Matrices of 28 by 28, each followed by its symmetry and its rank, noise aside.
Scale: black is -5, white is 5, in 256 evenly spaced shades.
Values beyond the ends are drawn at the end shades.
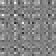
symmetric, rank two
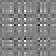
symmetric, rank one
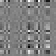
no symmetry, rank one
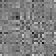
symmetric, rank three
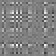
symmetric, rank one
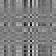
no symmetry, rank one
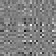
antisymmetric, rank two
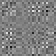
symmetric, rank two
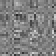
no symmetry, rank three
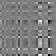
no symmetry, rank one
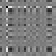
symmetric, rank one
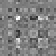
symmetric, rank two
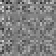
antisymmetric, rank two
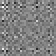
no symmetry, rank three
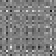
no symmetry, rank two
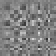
symmetric, rank two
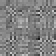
symmetric, rank three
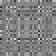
no symmetry, rank two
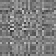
no symmetry, rank three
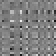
symmetric, rank one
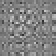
no symmetry, rank three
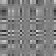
no symmetry, rank one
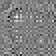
symmetric, rank three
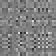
no symmetry, rank three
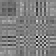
symmetric, rank one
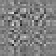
no symmetry, rank three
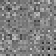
symmetric, rank three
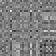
symmetric, rank three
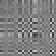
symmetric, rank one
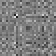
symmetric, rank three
